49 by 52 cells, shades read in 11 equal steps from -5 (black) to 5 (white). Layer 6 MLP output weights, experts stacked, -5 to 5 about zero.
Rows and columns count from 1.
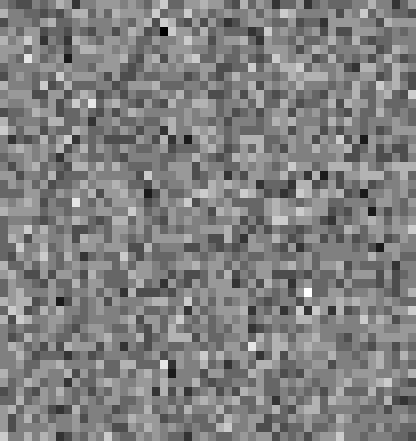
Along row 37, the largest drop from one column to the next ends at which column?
32
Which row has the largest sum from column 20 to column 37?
2
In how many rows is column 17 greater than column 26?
19
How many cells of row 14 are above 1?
8
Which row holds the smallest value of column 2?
16
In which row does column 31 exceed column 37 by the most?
22
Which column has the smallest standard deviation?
23
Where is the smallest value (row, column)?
4, 21
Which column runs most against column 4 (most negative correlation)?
9
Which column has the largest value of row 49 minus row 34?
14
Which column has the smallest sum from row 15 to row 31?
48
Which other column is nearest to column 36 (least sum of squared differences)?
34
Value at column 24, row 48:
-1
